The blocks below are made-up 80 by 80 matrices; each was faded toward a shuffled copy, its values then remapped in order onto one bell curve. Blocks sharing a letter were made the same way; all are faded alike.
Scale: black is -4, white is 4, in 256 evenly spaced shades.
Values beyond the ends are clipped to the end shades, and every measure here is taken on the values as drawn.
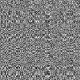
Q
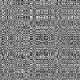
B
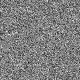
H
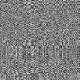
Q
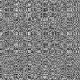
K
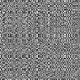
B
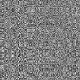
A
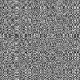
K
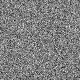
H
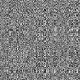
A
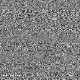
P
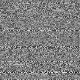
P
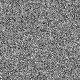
H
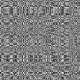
B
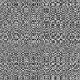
B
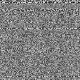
P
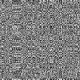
Q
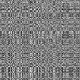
B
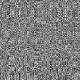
A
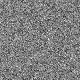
H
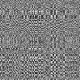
B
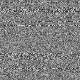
P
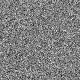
H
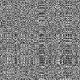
Q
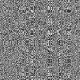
A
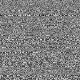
P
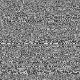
P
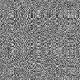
Q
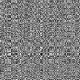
K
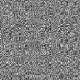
A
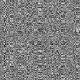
A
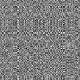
K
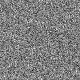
H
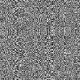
A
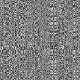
A
